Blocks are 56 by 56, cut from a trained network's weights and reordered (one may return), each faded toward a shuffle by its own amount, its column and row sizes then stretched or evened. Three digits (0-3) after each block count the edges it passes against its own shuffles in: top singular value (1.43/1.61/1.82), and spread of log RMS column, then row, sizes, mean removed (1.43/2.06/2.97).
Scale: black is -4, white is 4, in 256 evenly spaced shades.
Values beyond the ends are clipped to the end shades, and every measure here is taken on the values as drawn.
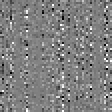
3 3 0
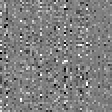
2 3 0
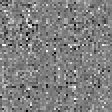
2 2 1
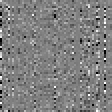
3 3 0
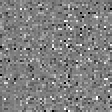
0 2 2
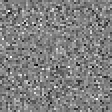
1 0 1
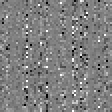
1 3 0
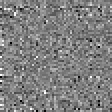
2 1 1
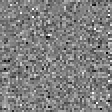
2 1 0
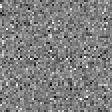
2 1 1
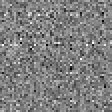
2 1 1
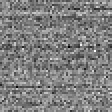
2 0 1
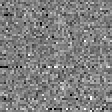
2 0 1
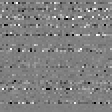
0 0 3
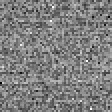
0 0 0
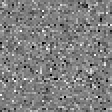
0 0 1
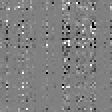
2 3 2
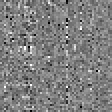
2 2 0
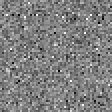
0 0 0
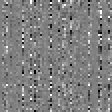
1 3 0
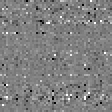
0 1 2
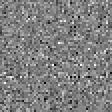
0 0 1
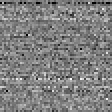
2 0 2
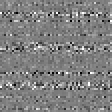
3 0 3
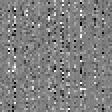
1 3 0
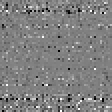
1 1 3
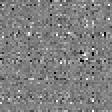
0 1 2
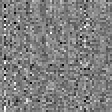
3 2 0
